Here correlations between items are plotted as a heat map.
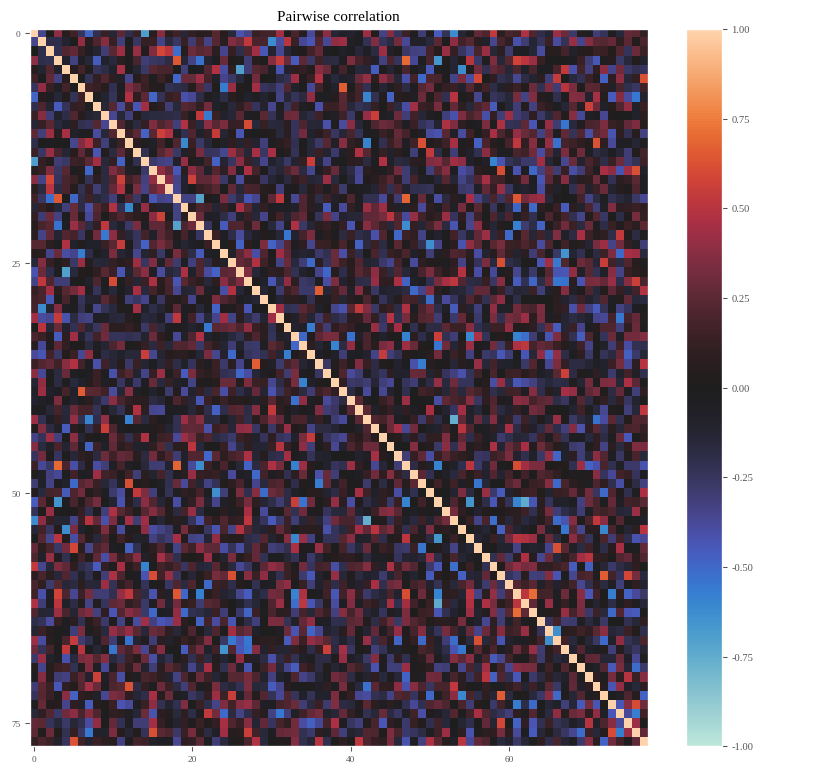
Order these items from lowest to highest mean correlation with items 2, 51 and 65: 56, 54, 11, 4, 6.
54, 56, 4, 11, 6
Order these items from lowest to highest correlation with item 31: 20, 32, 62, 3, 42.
32, 20, 42, 62, 3
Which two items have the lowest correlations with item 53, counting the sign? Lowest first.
42, 0
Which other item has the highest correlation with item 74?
22
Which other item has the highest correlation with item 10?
27
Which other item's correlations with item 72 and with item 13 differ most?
50
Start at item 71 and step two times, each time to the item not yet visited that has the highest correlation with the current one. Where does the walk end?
49
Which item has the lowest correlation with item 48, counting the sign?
28
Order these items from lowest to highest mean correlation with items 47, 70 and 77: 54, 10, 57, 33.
33, 10, 54, 57
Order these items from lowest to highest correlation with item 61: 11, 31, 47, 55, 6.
6, 31, 11, 55, 47
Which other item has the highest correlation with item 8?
70
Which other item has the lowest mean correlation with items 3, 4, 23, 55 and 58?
51
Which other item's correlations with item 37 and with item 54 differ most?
67
